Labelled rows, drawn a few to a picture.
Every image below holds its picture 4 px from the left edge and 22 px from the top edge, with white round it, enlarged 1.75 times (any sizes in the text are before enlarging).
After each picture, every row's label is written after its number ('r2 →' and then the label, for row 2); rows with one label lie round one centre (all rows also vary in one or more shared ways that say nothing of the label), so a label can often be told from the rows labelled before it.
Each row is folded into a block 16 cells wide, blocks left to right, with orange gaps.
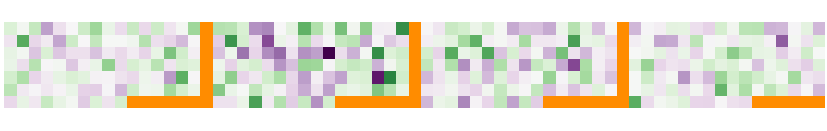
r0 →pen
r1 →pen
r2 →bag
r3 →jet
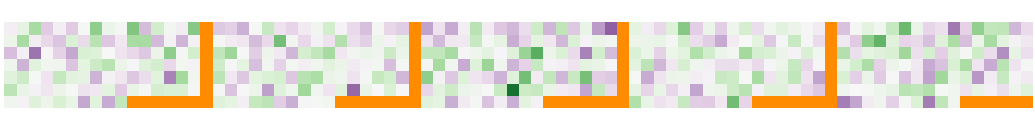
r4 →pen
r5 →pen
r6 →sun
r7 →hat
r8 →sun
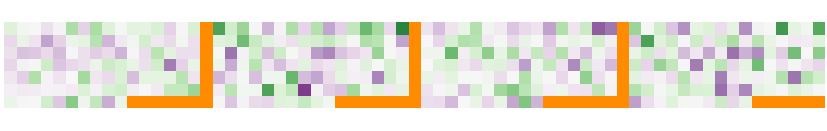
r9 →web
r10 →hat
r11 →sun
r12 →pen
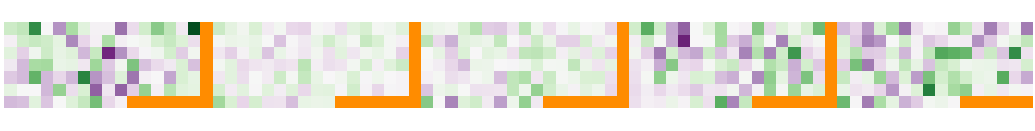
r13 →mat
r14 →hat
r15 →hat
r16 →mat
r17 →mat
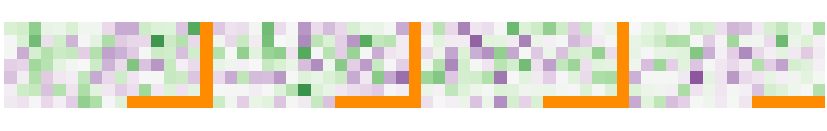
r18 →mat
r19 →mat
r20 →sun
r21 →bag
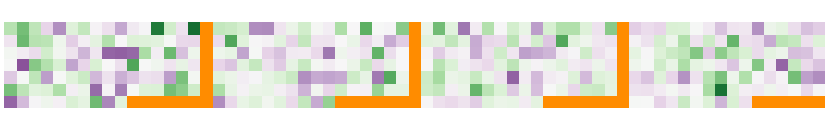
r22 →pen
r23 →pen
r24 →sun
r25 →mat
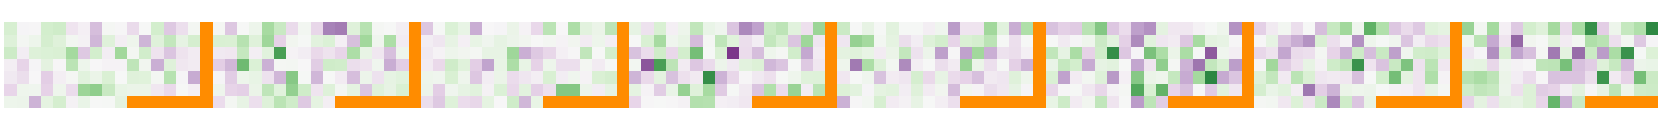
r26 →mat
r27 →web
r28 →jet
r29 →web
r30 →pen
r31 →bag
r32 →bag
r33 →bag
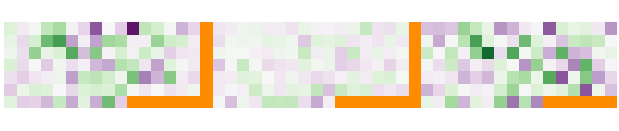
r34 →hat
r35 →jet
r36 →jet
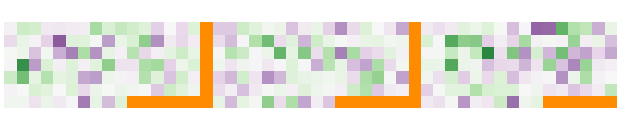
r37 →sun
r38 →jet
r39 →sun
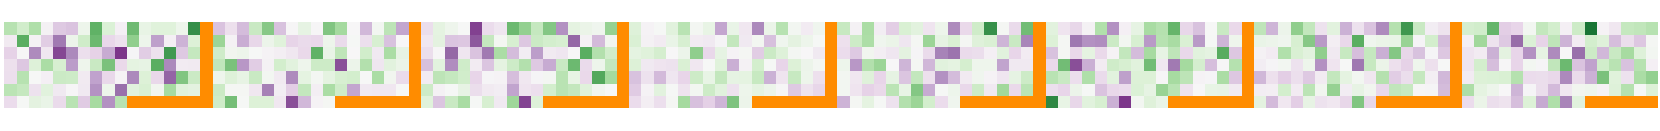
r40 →pen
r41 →bag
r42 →jet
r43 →hat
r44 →web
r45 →hat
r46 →hat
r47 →bag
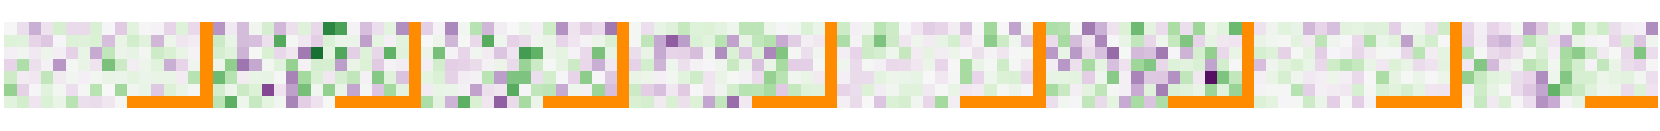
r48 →web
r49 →bag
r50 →pen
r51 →web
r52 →hat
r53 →pen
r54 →jet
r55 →sun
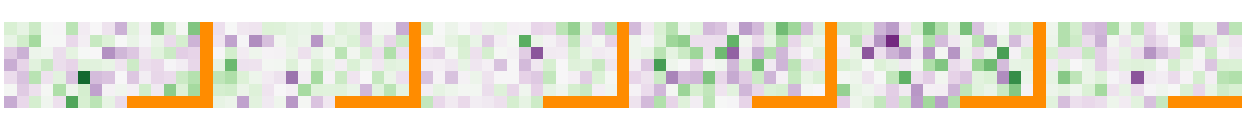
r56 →web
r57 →sun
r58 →hat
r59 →jet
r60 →pen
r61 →sun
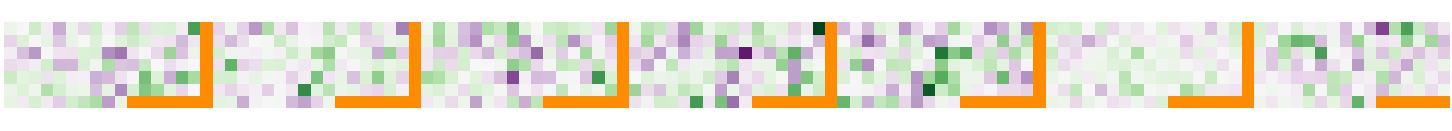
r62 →jet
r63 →sun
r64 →sun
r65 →web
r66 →mat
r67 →mat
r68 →hat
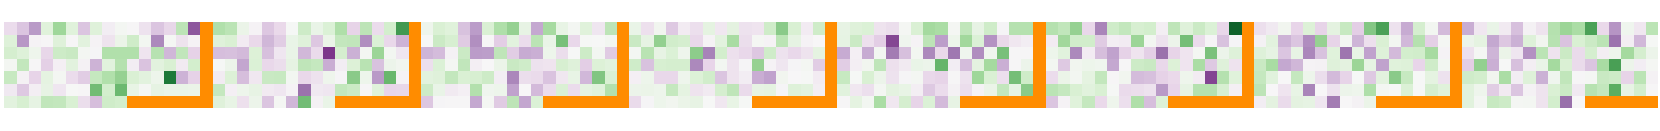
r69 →web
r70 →hat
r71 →sun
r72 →pen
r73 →web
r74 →pen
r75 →bag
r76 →jet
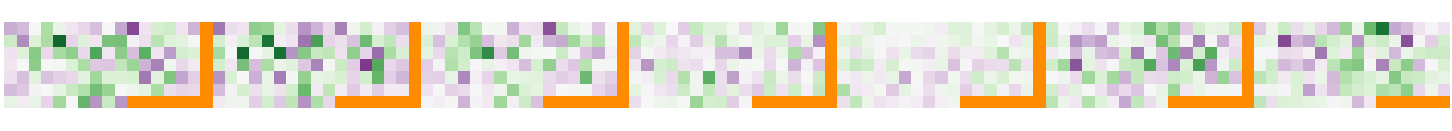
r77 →jet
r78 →bag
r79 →mat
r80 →web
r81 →bag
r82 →hat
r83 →jet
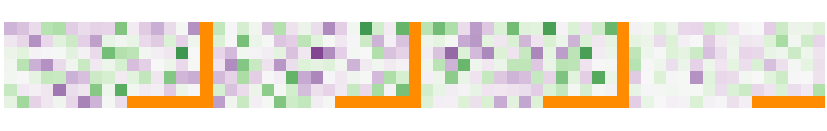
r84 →bag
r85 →web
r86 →mat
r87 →bag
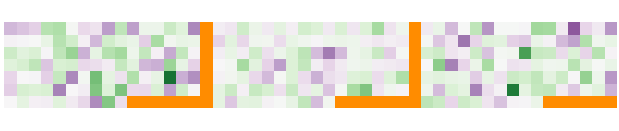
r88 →bag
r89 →jet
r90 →mat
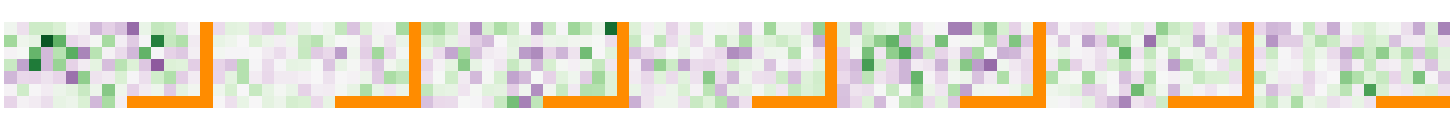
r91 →bag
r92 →jet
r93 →mat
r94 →web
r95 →web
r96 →sun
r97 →web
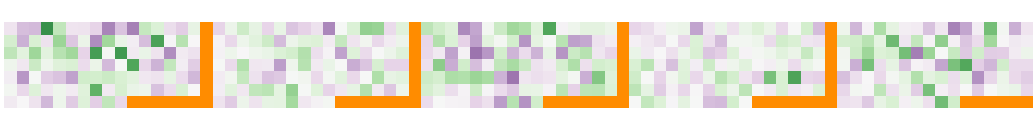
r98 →mat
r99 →jet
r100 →sun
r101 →bag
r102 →pen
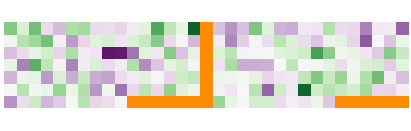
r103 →bag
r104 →jet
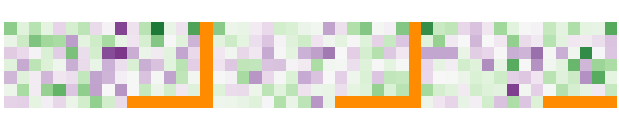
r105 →hat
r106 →web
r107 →hat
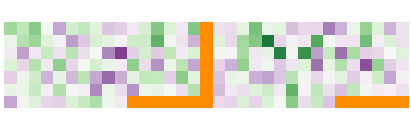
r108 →bag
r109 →jet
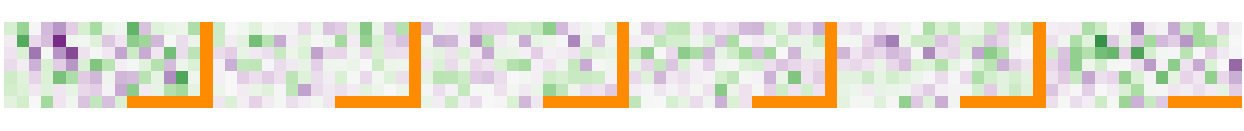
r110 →pen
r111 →hat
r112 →jet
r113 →pen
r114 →web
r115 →mat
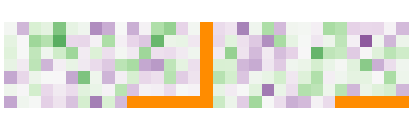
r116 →bag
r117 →pen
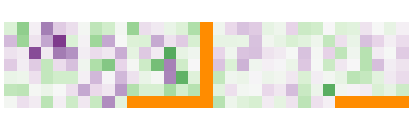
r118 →pen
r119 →web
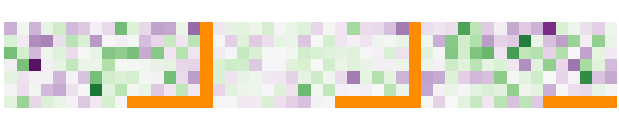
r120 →mat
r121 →sun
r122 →mat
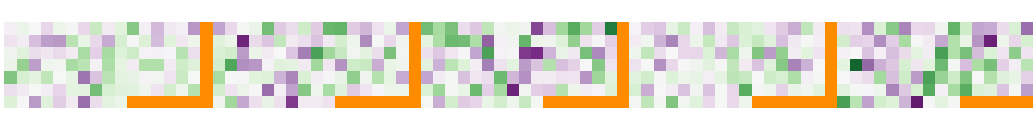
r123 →sun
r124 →bag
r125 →hat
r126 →web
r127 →hat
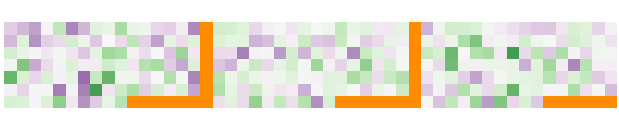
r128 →pen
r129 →web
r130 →jet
